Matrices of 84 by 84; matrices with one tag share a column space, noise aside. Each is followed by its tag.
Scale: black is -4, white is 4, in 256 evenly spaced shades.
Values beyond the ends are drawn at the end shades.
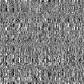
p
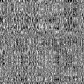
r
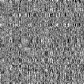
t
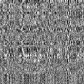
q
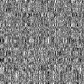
t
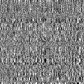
p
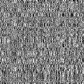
t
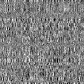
p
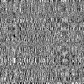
p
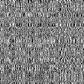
t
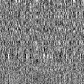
q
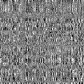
p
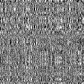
r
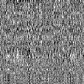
q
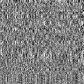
q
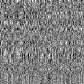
q
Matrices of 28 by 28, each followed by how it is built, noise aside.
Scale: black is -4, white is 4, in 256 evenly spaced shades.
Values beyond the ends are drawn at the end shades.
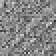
Hankel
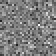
noise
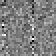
uneven columns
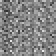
repeating rows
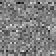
uneven rows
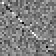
diagonal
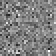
uneven columns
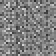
repeating rows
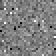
sparse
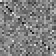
diagonal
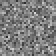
noise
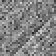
Hankel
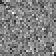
diagonal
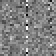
uneven columns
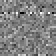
uneven rows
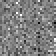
uneven columns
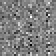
uneven columns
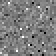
sparse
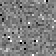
sparse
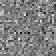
uneven rows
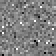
sparse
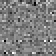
uneven rows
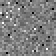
sparse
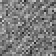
Hankel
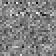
uneven rows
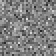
noise
